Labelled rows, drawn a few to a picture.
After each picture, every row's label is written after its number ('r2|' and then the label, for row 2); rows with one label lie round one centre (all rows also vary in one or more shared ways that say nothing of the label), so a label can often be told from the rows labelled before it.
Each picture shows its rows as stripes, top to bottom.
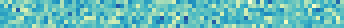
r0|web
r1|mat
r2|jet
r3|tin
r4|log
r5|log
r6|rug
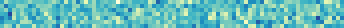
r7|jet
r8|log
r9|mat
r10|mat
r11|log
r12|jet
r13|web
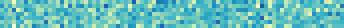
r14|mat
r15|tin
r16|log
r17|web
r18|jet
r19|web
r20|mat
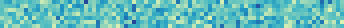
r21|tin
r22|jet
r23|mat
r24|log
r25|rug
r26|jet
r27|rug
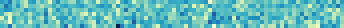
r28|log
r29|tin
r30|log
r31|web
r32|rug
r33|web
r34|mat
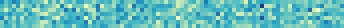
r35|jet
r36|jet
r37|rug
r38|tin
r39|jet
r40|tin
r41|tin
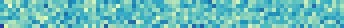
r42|web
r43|web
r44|jet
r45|rug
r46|tin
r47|mat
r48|web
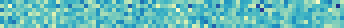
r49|tin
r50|web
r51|jet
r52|rug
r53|jet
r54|jet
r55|rug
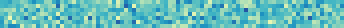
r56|log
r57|rug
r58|mat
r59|tin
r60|web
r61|mat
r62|jet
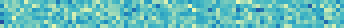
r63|web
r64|rug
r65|jet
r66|log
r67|mat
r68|tin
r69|rug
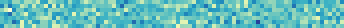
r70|rug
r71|jet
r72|web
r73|log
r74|tin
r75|jet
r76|jet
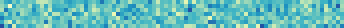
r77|tin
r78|web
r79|log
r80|jet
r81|log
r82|web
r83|tin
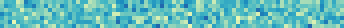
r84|log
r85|log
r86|jet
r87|tin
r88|web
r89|mat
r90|rug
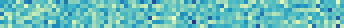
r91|log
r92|rug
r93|tin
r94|web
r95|web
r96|log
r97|web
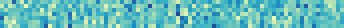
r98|jet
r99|rug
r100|mat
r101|tin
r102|web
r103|web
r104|web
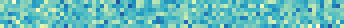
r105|mat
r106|mat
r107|rug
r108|jet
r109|mat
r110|log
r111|tin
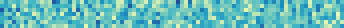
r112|tin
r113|mat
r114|jet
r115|rug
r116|log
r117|jet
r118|jet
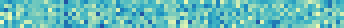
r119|tin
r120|web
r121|log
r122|rug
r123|web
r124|rug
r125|tin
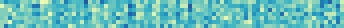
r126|tin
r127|mat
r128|web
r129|mat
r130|mat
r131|web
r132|log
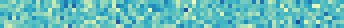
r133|rug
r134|rug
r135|log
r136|tin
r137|mat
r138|web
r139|web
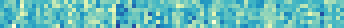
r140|jet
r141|jet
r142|log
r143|log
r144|log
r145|log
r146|mat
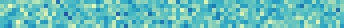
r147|rug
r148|web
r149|jet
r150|rug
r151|tin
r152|log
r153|log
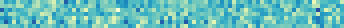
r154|rug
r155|rug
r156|jet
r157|tin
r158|log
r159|log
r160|mat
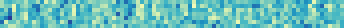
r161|rug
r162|mat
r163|mat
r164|mat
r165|log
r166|web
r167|rug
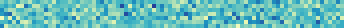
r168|jet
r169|log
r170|web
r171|log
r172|rug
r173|jet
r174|web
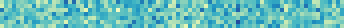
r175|rug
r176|rug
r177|jet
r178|tin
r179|log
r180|jet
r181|rug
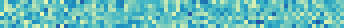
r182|jet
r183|web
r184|web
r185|log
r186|mat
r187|jet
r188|rug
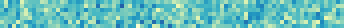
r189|jet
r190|jet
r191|tin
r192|jet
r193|jet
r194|log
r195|mat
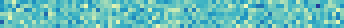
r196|mat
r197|jet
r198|log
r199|web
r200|web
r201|jet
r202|web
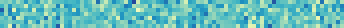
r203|mat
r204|rug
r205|mat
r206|jet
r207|log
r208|mat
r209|web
